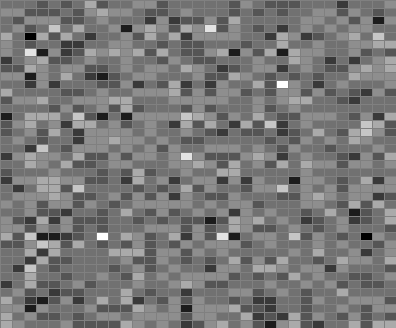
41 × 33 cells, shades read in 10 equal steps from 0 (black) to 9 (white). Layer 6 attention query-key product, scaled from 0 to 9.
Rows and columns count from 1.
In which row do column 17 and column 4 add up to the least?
7
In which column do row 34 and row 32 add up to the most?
3
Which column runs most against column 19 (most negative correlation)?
31
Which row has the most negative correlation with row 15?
38
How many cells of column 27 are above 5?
3
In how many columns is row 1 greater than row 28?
15
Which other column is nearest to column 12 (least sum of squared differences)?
14
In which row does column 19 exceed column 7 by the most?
30
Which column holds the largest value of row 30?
9
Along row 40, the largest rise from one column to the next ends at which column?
25
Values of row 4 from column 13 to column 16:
6 5 3 6
